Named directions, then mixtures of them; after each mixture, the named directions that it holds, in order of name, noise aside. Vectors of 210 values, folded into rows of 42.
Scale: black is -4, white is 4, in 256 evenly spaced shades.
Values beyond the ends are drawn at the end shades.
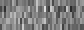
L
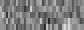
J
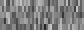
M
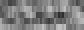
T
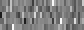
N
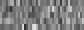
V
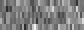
M, T, V.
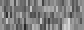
J, V.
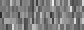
N, V.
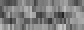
T.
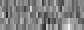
J.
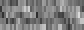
J, T.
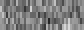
J.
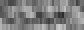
T.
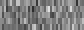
L, M, V.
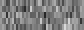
J.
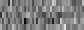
J, N, T.
